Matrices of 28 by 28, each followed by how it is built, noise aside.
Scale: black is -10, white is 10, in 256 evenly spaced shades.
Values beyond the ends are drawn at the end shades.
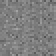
repeating rows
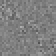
block diagonal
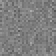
low rank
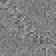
banded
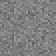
repeating rows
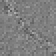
banded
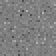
sparse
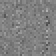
uneven columns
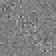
banded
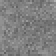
smooth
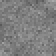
smooth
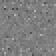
sparse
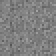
repeating rows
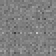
uneven rows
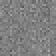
low rank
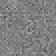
block diagonal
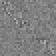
banded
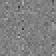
uneven columns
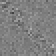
banded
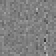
uneven columns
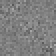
block diagonal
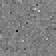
sparse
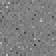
sparse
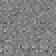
uneven rows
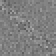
banded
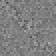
banded
